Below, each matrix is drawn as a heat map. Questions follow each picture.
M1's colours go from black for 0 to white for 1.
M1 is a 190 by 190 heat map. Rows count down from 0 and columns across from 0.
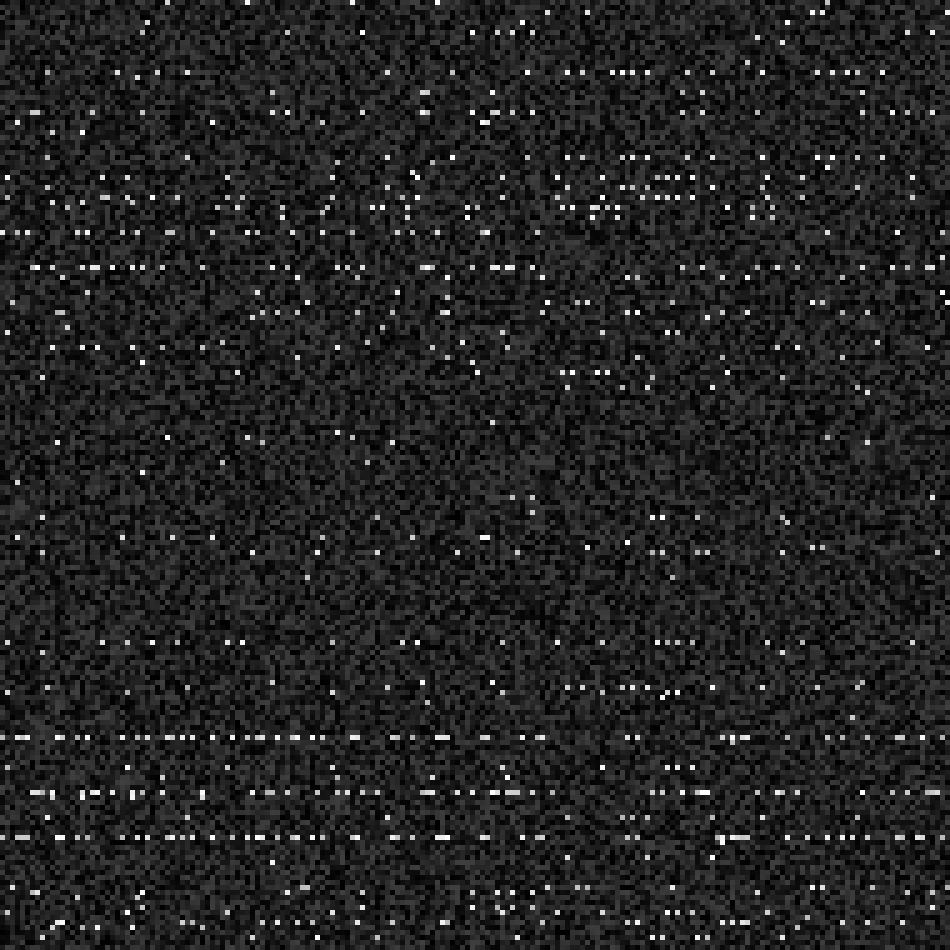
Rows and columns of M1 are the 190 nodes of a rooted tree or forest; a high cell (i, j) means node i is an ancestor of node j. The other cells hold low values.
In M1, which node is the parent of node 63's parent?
110
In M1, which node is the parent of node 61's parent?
60
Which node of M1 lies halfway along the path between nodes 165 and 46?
87
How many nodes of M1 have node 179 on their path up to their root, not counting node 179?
2
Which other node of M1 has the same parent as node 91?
187
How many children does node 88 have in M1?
3
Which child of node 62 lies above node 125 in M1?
55
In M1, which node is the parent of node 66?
138
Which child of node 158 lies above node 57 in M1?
53
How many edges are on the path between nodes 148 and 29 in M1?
4
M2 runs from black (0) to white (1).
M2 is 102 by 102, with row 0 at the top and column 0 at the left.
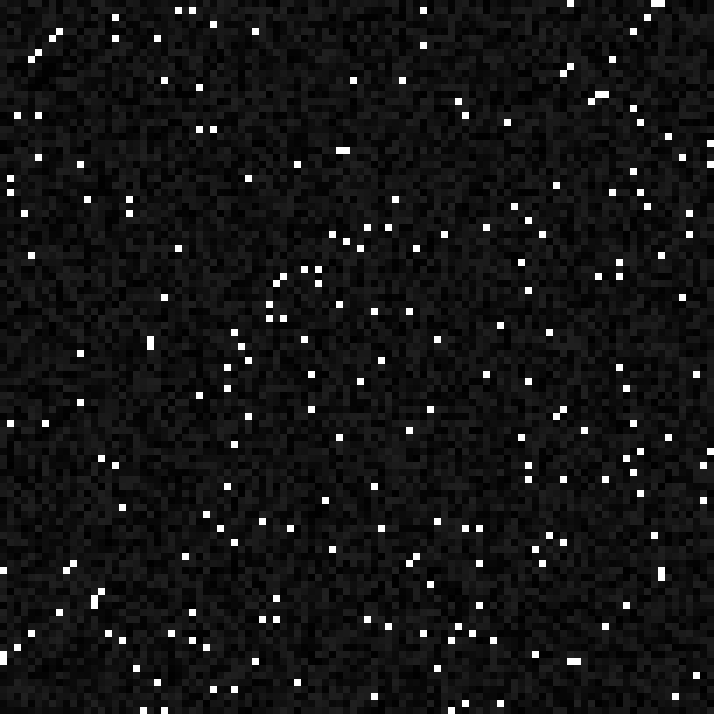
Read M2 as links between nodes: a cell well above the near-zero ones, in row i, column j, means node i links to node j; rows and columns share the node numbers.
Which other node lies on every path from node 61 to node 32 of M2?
node 58
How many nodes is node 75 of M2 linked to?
5
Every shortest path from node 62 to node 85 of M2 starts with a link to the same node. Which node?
node 74
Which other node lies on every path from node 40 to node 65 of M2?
node 89
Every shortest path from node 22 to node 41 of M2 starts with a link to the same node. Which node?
node 5
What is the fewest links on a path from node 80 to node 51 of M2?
4
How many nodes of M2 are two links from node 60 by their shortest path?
6
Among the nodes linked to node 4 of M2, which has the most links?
node 90
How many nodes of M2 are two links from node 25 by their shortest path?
4
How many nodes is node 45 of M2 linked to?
2
